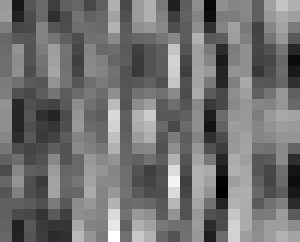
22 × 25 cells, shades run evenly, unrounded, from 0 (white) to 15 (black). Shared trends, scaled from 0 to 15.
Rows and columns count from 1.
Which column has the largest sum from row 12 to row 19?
19
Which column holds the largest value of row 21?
2
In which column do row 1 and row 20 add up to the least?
10
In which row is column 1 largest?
16
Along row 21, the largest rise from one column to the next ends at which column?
11
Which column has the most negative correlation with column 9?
1
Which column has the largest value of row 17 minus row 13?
25
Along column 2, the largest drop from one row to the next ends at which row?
5
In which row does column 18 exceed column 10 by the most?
22
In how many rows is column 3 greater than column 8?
21
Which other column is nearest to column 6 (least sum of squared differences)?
3
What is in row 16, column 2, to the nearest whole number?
7
